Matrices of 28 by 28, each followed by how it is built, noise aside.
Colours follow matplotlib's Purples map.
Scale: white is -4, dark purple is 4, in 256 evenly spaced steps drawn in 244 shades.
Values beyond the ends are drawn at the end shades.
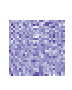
low rank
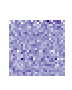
uneven rows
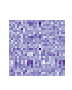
low rank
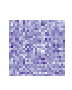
low rank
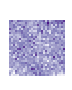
smooth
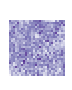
smooth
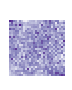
smooth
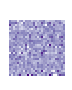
uneven rows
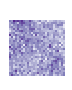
smooth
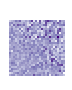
upper triangular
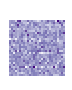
uneven rows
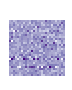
uneven rows
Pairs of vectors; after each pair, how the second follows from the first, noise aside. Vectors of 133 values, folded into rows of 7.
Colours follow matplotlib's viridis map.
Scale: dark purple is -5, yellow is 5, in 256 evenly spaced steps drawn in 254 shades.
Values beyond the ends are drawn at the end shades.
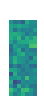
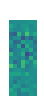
wrapped around, partly zeroed.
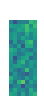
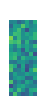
wrapped around.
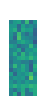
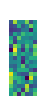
reversed, negated, scaled up.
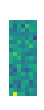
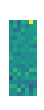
reversed, partly zeroed.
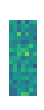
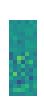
wrapped around, partly zeroed.
